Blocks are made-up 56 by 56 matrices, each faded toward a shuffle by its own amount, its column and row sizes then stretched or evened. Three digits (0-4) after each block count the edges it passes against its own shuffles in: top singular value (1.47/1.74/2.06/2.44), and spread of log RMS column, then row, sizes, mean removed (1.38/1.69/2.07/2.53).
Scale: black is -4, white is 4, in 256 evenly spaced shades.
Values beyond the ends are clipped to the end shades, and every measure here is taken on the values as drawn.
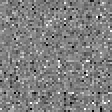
0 1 2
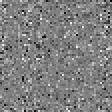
1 2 1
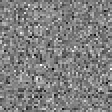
2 0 0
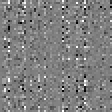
2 4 3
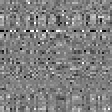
4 0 4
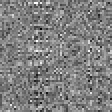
2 3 0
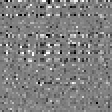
4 1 4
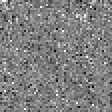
1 2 0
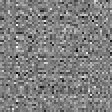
3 2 1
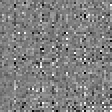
3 3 3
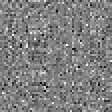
3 1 0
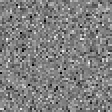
1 0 0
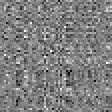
4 3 1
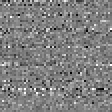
2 0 4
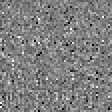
0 2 1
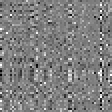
4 4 2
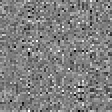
2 3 0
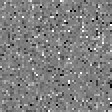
0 0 0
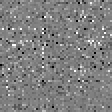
0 1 3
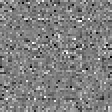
2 0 2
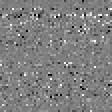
1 0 3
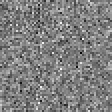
0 1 0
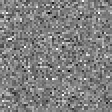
0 0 2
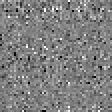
0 2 3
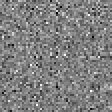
2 1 1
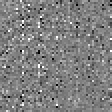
0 3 1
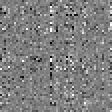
2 4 2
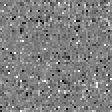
1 0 2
